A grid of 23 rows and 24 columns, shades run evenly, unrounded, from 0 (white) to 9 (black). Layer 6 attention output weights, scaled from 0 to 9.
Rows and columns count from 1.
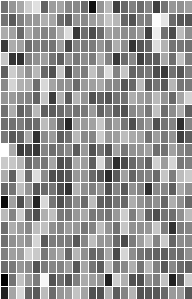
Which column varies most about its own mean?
1
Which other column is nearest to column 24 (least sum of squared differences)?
11
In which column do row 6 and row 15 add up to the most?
9
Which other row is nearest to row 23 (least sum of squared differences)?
21
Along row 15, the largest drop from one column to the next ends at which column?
10
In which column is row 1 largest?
12
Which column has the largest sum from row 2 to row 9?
19
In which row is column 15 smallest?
22
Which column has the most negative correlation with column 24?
14
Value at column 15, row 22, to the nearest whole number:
2
